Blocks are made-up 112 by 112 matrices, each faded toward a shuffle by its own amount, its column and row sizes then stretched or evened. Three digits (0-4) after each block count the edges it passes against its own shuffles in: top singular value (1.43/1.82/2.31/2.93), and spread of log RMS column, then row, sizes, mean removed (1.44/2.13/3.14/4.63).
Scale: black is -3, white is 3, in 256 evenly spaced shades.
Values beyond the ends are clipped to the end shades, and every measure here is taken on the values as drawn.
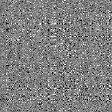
3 2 2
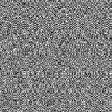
4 0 2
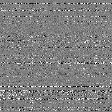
1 1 4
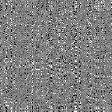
3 3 1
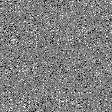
0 1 1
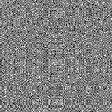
4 0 0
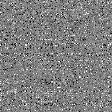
1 1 2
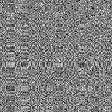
4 0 1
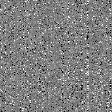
2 2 0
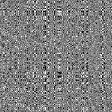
4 3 2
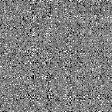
2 2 2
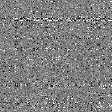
2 2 3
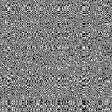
4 2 2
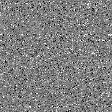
0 0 2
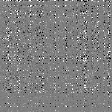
0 3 3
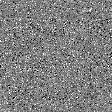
0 1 1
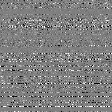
2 1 4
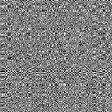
4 2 3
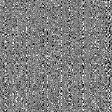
3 3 1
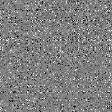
3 2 2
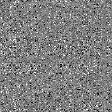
1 2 2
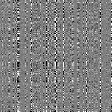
4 4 2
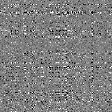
3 2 3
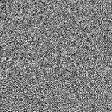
3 0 1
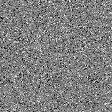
1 0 1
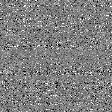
0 1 3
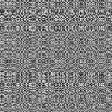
4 2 3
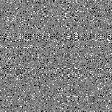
3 1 2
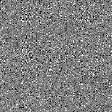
2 2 1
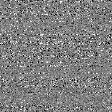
0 0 3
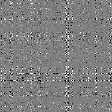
3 3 3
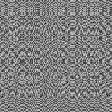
4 0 0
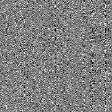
3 3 1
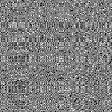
4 0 1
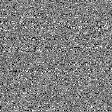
0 0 3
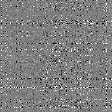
1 3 3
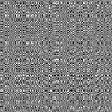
4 3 3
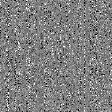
1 3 0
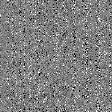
0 3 0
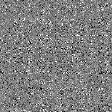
0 2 2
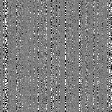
3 4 0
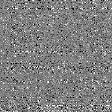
2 2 3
